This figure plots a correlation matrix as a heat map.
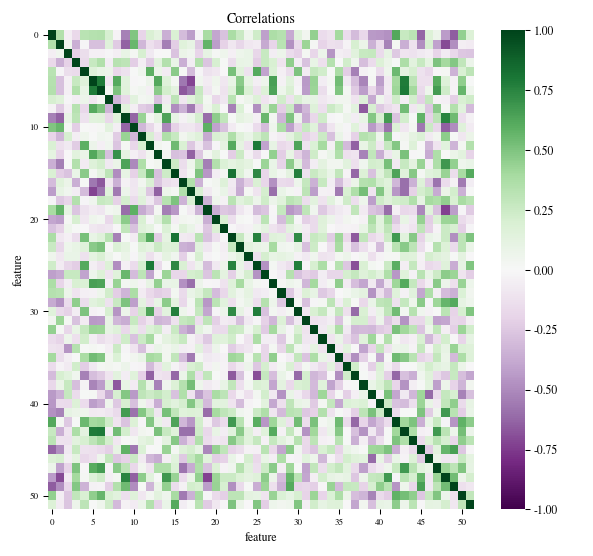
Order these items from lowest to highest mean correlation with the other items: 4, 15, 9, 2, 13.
2, 13, 4, 9, 15
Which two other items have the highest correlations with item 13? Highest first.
8, 5
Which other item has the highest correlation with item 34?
49
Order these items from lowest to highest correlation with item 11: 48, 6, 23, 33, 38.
6, 23, 33, 38, 48
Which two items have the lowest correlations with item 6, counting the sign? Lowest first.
16, 17
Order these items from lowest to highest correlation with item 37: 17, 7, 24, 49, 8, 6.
6, 7, 24, 8, 49, 17
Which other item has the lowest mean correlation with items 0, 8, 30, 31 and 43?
17
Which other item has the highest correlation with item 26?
9
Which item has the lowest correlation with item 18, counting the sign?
39
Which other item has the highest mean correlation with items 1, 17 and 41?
38
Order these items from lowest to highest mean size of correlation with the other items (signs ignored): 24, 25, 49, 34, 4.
24, 34, 4, 25, 49
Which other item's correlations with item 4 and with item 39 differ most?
42
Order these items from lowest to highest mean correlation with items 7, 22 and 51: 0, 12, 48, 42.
48, 0, 12, 42
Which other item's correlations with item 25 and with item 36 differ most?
12
